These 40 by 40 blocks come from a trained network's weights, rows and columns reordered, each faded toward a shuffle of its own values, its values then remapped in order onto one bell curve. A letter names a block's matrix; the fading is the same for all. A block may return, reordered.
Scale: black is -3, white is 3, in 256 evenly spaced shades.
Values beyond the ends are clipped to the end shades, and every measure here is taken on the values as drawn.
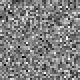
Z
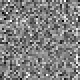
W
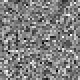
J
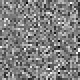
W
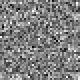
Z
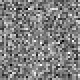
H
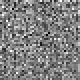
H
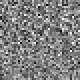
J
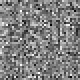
H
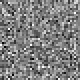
W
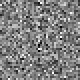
W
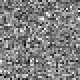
J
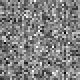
H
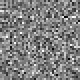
J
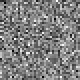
J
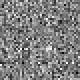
H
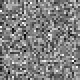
W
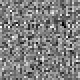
H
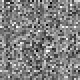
H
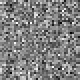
H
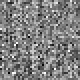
H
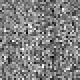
H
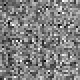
H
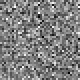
W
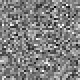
J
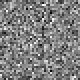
W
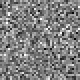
Z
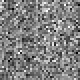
H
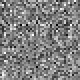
J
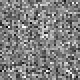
H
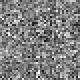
H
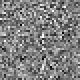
W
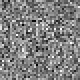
J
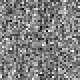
H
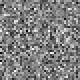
H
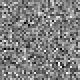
Z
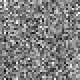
W
